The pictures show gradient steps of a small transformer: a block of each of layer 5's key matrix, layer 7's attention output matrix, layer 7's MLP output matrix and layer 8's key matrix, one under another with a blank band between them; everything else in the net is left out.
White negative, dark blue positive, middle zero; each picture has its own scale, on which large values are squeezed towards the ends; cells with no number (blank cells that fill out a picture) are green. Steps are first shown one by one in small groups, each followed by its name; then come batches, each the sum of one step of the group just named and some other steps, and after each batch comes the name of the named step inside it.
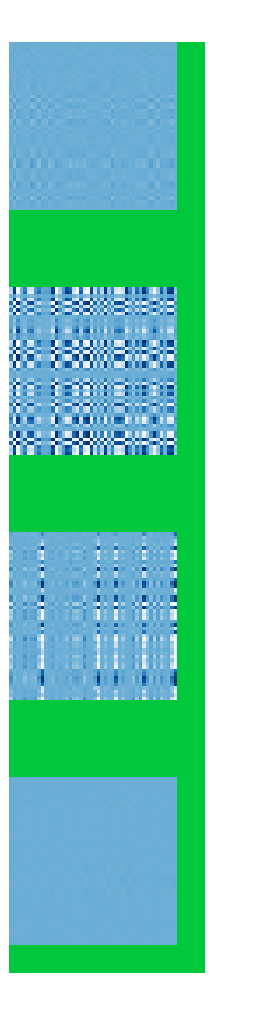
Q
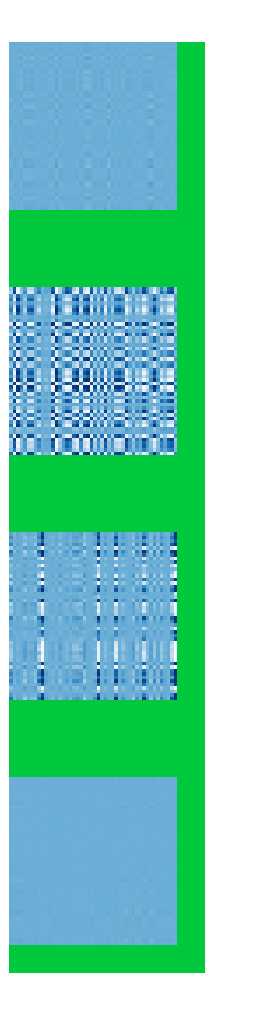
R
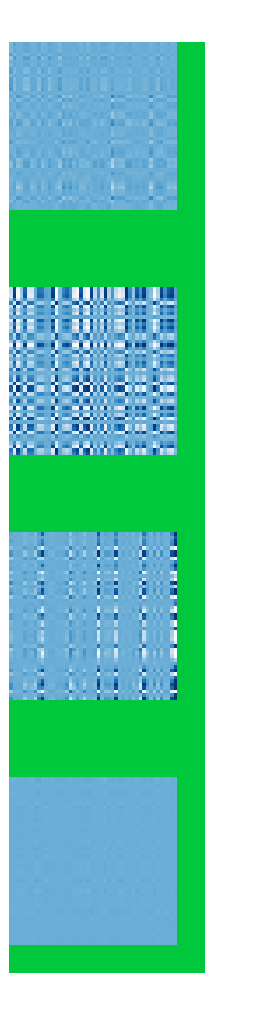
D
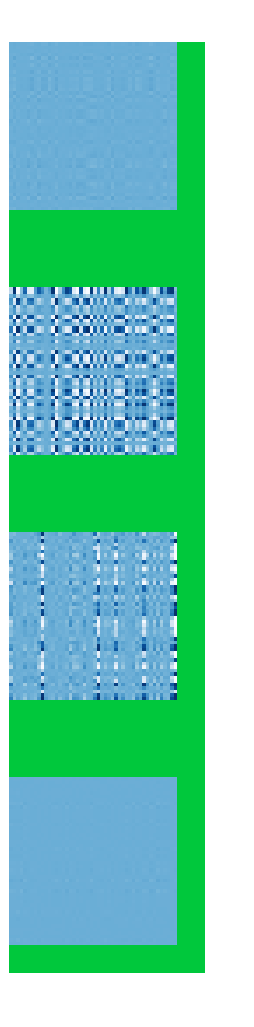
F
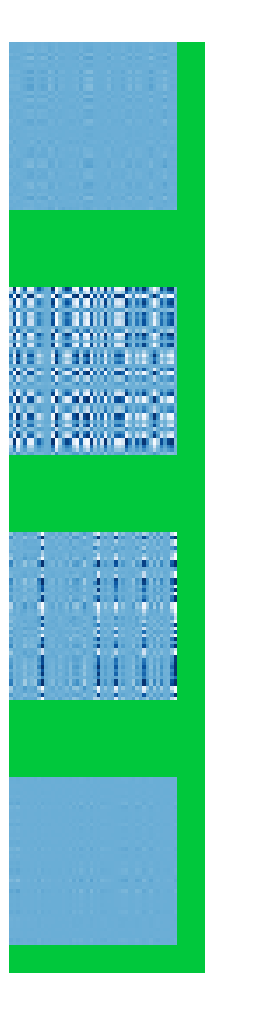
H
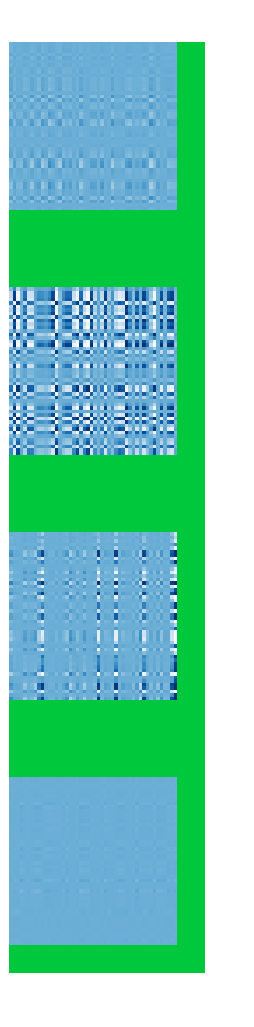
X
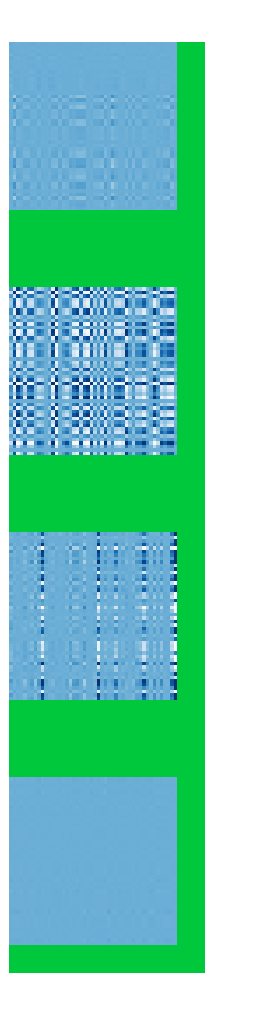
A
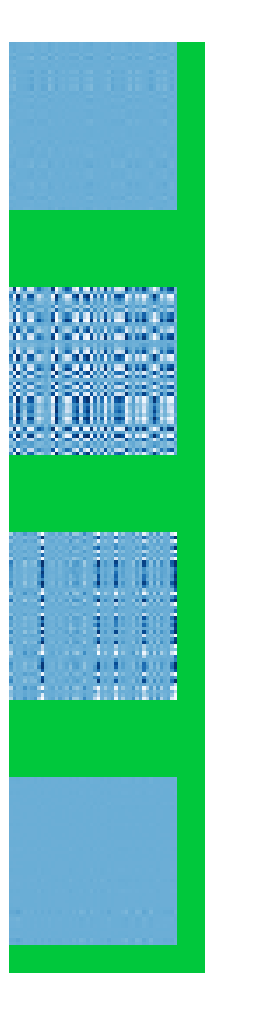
H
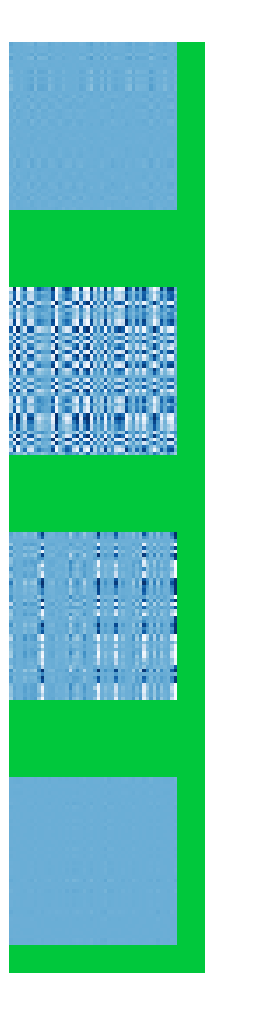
Q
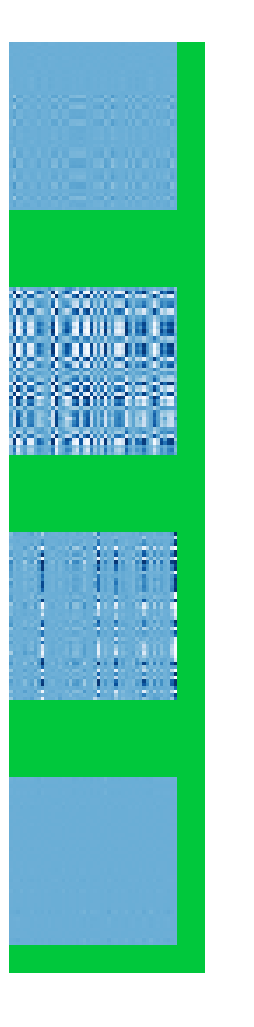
A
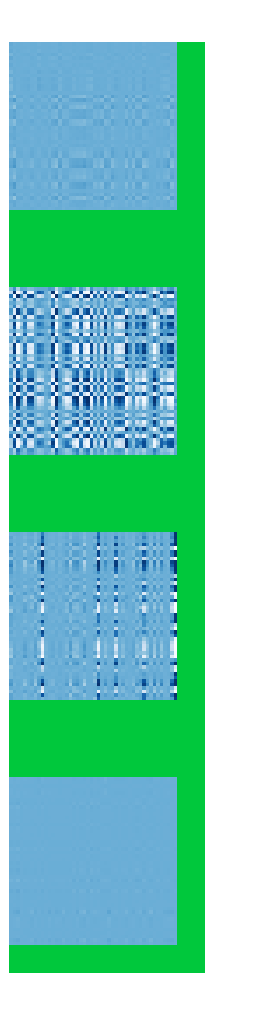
A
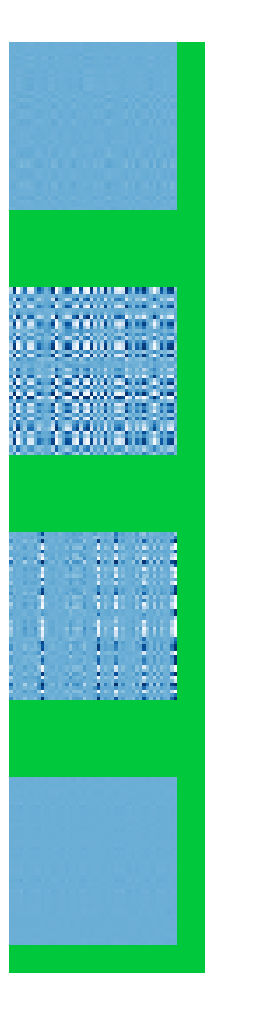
F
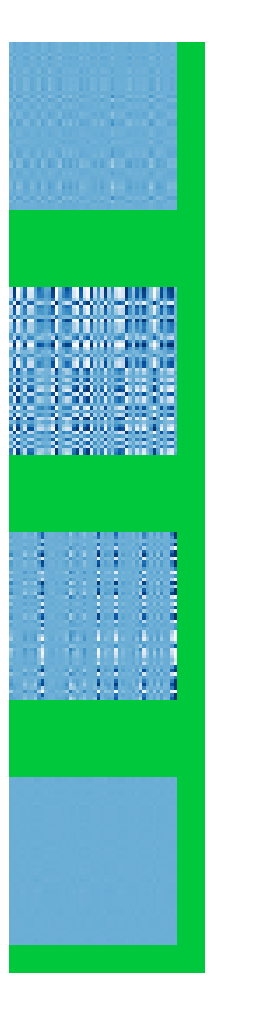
D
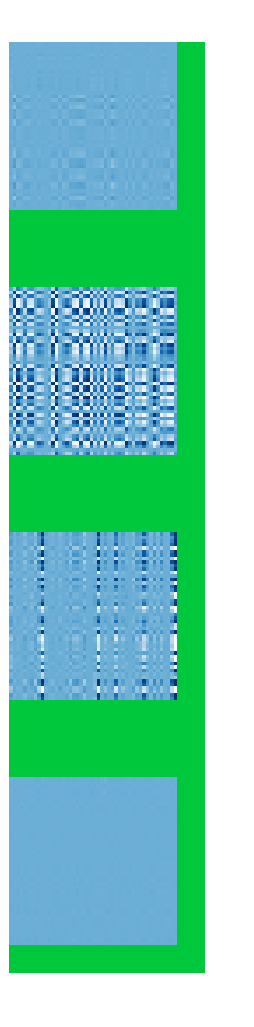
A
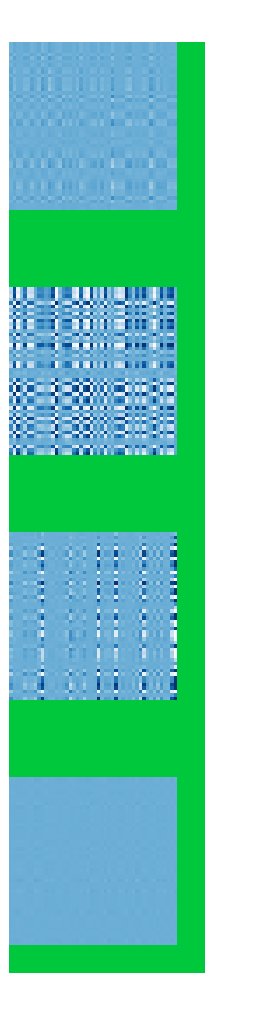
D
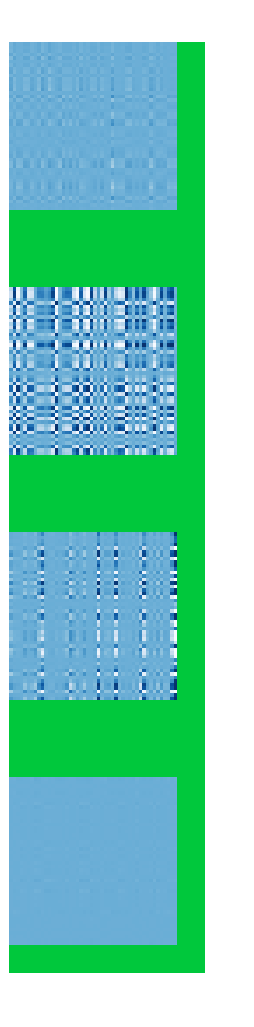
D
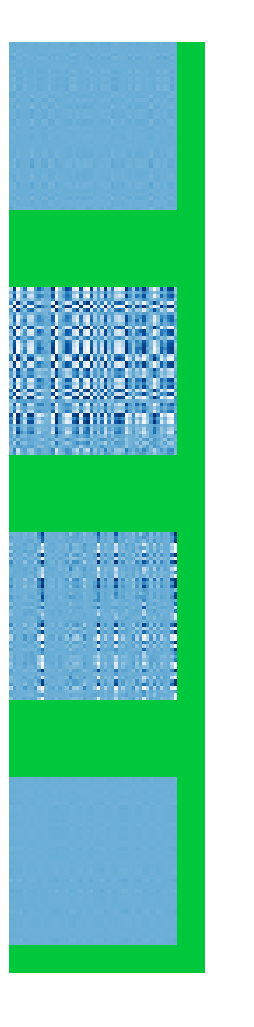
Q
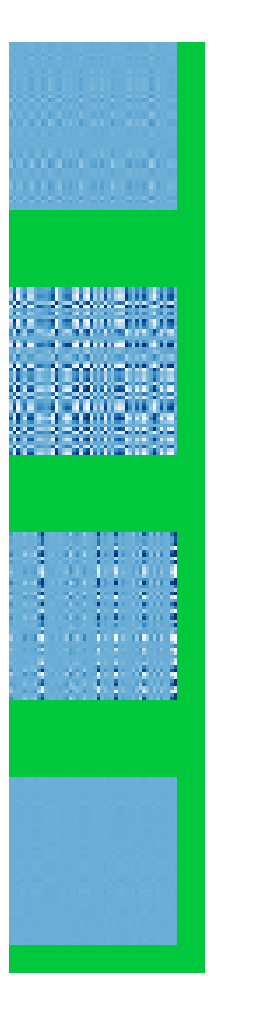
X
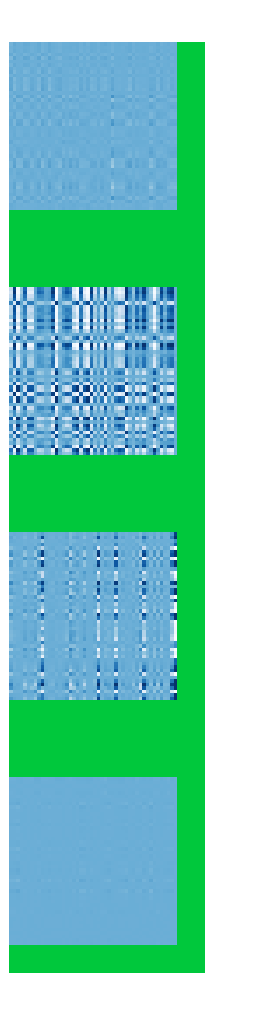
D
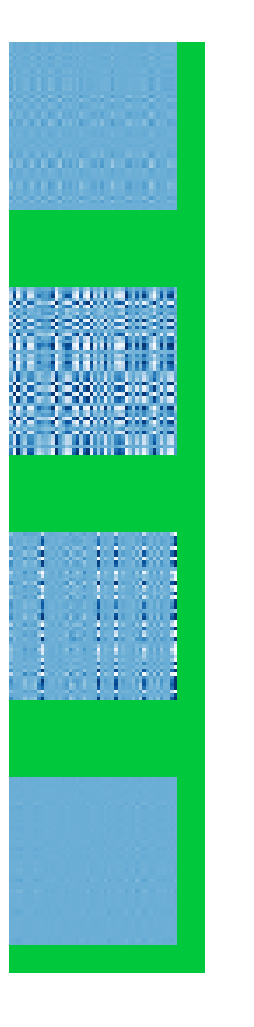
X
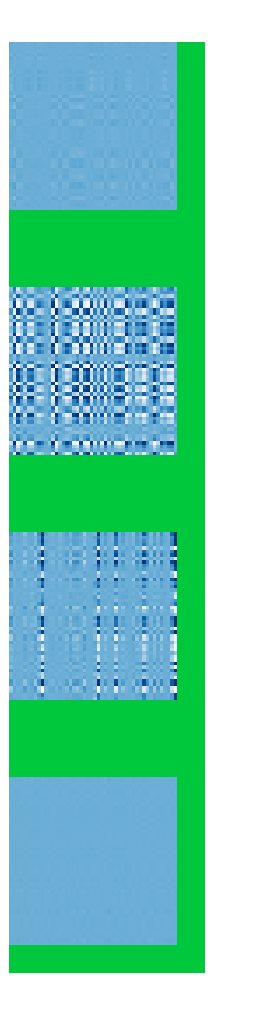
A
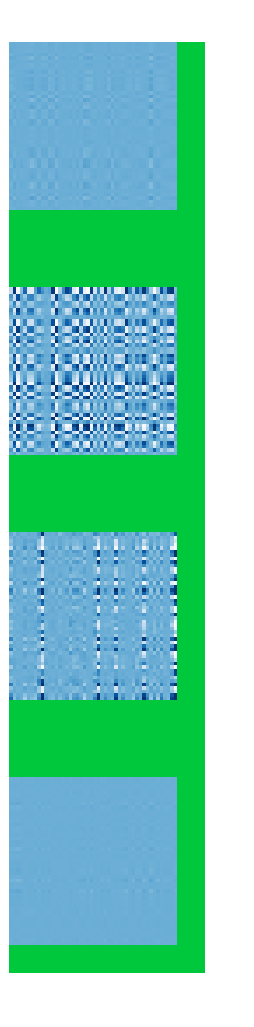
F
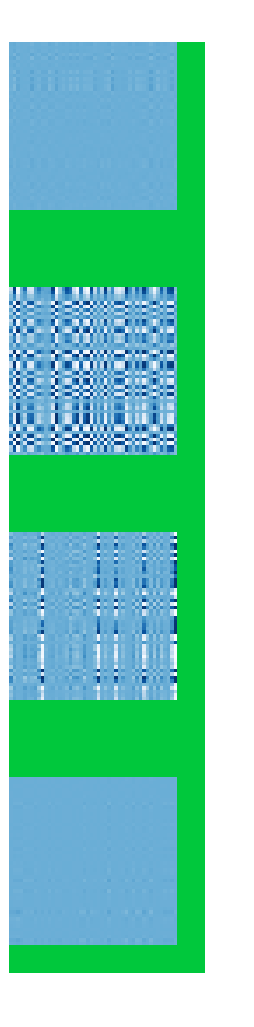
Q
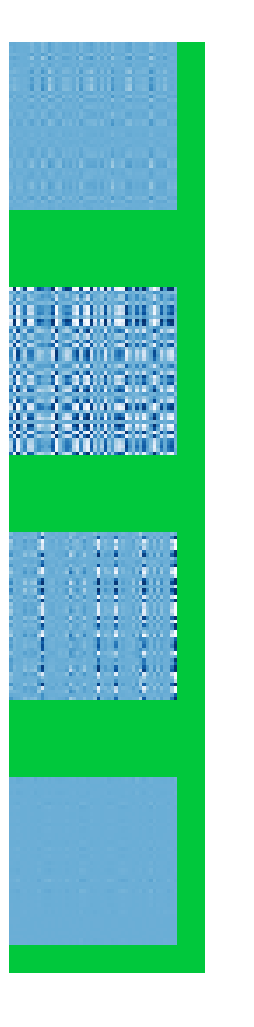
H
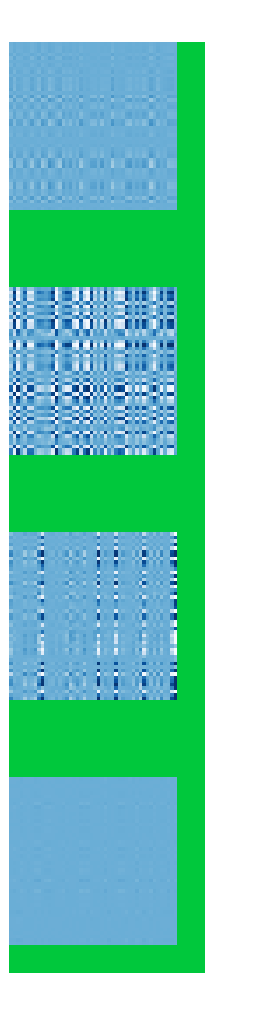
X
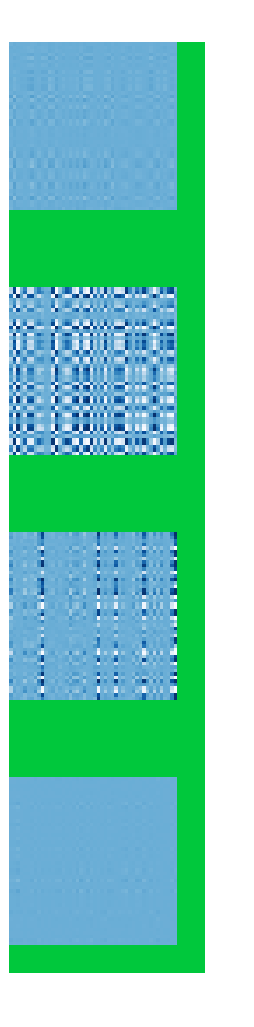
H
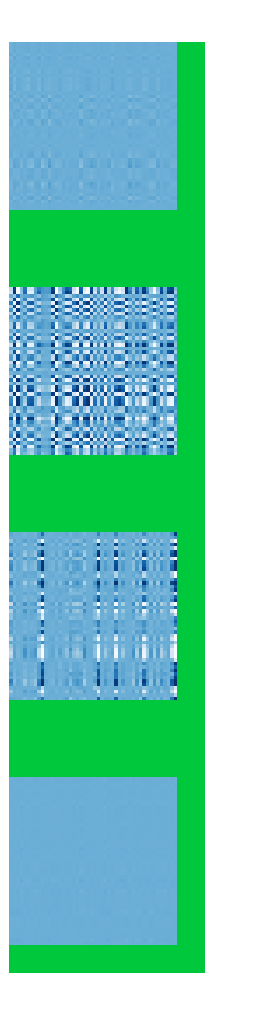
Q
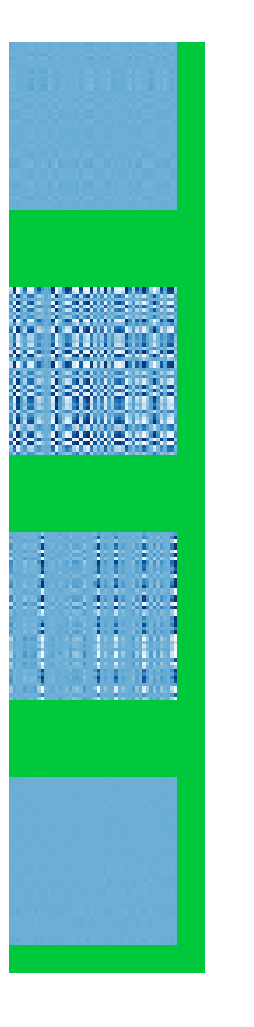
Q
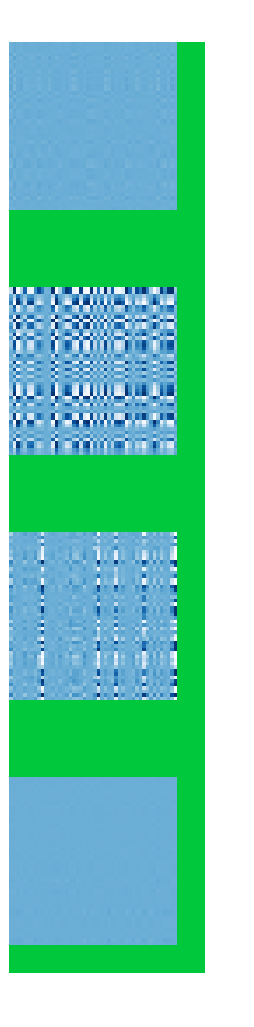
F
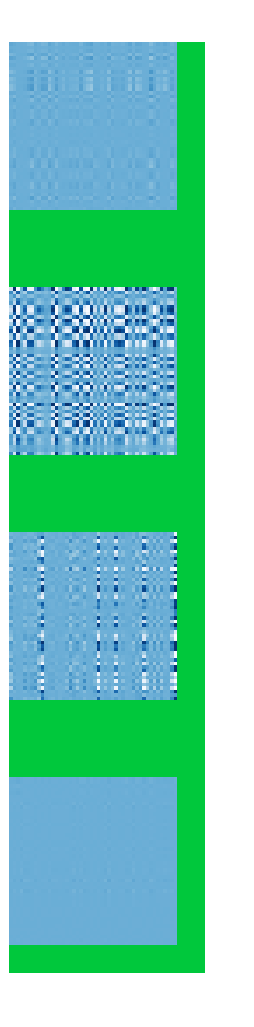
F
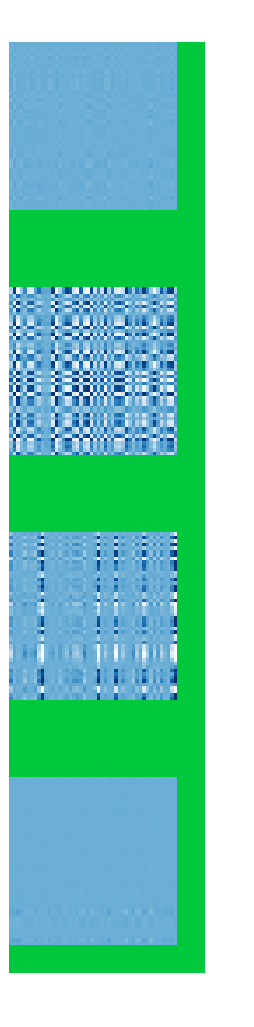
R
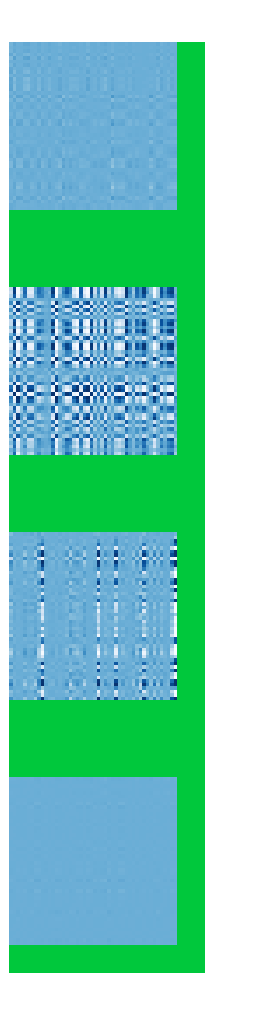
D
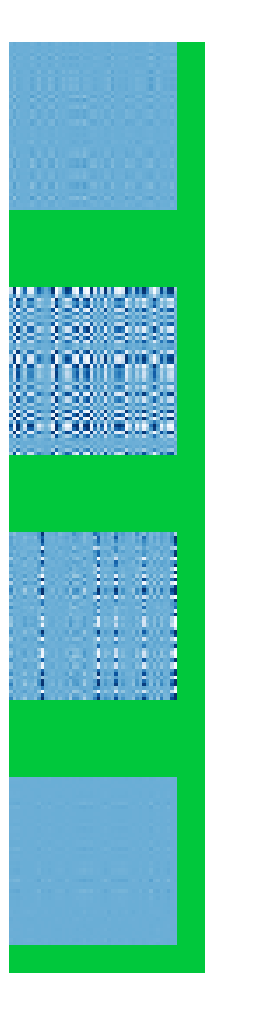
F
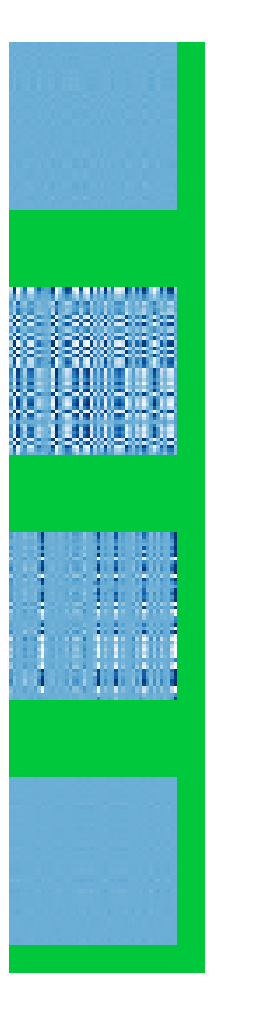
Q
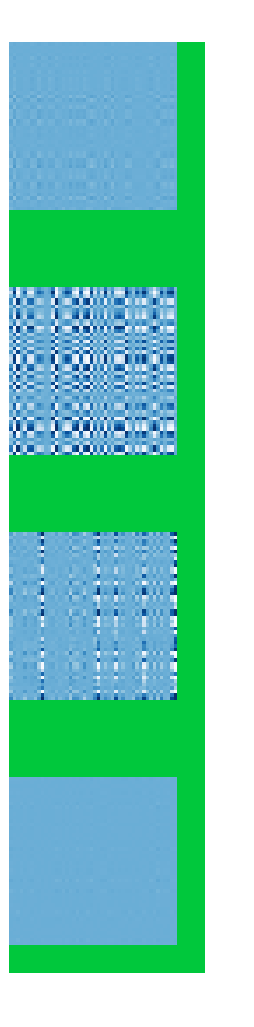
F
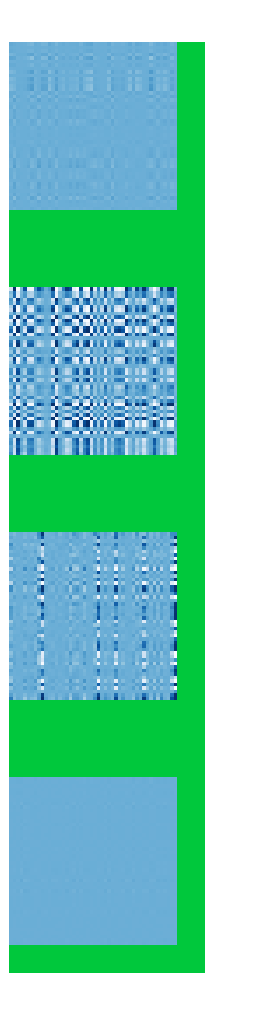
F
